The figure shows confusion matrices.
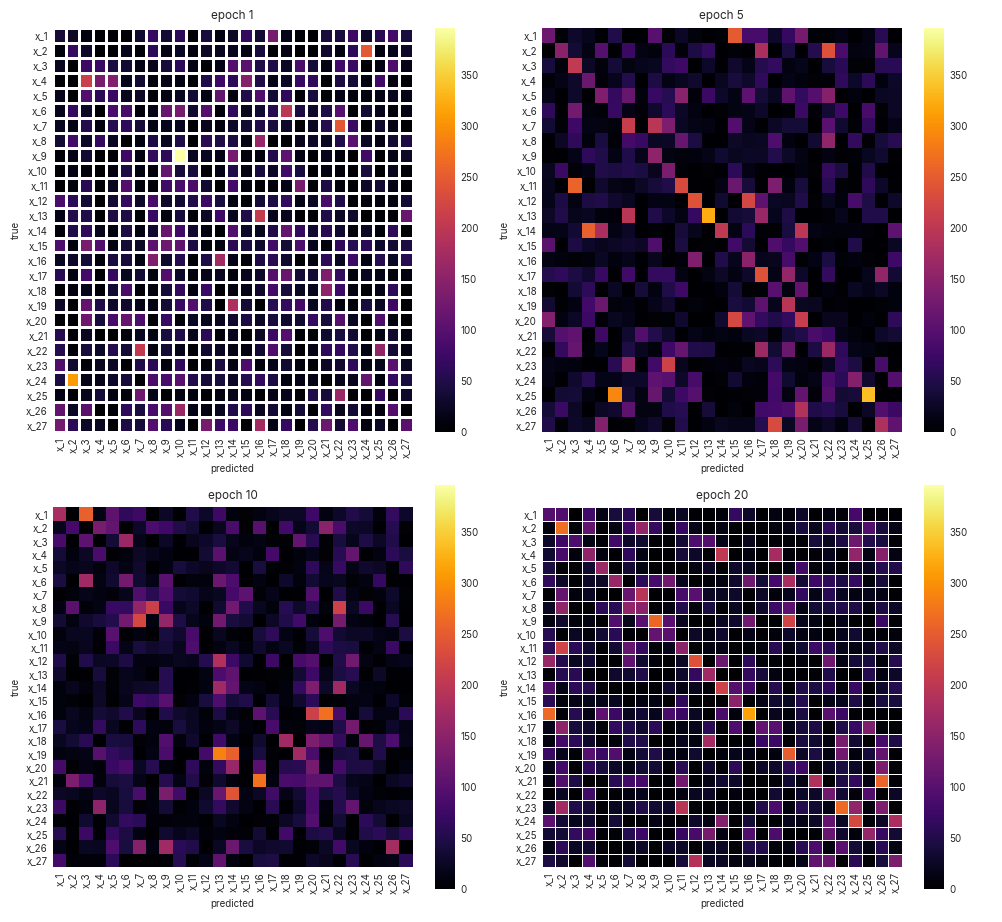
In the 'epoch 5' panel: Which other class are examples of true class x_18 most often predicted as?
x_20
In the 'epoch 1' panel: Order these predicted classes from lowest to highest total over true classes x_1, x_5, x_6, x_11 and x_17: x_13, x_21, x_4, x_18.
x_4, x_13, x_21, x_18
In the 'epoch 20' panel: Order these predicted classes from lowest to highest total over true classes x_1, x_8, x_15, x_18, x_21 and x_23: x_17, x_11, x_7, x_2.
x_17, x_7, x_11, x_2
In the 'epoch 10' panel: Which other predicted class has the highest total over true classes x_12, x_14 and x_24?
x_13
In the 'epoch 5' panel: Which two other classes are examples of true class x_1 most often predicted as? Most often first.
x_15, x_20
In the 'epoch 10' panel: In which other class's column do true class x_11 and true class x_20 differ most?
x_14
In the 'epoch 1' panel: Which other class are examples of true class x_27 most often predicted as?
x_16
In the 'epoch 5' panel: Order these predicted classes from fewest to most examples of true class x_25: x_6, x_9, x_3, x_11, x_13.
x_13, x_3, x_11, x_9, x_6
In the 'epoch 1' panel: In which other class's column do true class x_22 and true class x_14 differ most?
x_7
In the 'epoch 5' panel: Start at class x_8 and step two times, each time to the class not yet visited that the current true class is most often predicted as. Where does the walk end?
x_17
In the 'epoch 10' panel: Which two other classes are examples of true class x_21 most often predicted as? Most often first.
x_16, x_2
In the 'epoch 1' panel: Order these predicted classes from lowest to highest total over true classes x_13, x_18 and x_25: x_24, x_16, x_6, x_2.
x_24, x_2, x_6, x_16
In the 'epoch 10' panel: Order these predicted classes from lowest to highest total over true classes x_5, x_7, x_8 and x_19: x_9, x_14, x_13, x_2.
x_2, x_9, x_13, x_14
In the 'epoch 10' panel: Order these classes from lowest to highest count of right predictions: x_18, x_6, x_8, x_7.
x_7, x_6, x_18, x_8
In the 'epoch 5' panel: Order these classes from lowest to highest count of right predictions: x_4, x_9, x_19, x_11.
x_4, x_9, x_19, x_11
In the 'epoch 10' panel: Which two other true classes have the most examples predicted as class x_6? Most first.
x_3, x_9
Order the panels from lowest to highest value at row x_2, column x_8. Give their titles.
epoch 5, epoch 1, epoch 10, epoch 20
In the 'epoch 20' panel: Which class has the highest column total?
x_2
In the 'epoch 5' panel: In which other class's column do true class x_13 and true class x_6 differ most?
x_7
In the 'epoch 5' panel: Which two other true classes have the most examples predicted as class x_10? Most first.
x_23, x_7
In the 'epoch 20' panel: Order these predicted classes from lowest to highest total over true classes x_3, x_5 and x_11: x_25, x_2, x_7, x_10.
x_10, x_25, x_7, x_2
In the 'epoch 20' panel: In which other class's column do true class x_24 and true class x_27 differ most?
x_12
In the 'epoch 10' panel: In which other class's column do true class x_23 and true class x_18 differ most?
x_4
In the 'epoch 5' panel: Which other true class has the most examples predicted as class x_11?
x_5
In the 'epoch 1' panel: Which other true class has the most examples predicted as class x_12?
x_27
